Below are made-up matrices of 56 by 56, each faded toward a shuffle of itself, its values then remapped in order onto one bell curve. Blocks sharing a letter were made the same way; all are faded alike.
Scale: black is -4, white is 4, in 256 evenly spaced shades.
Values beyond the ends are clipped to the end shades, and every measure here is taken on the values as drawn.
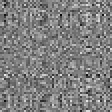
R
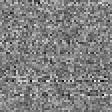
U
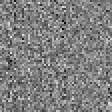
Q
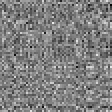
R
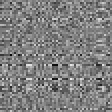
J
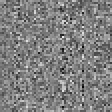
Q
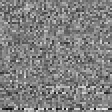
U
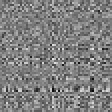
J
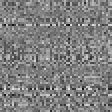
J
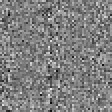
Q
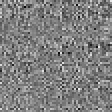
R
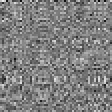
R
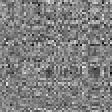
R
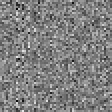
Q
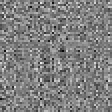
R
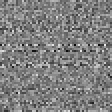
U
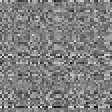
J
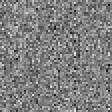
Q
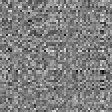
R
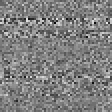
U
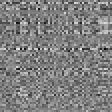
J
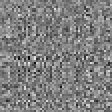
R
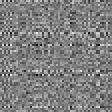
J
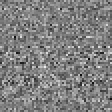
U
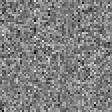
Q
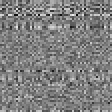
J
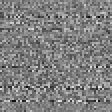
U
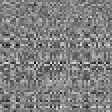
J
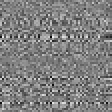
J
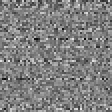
U
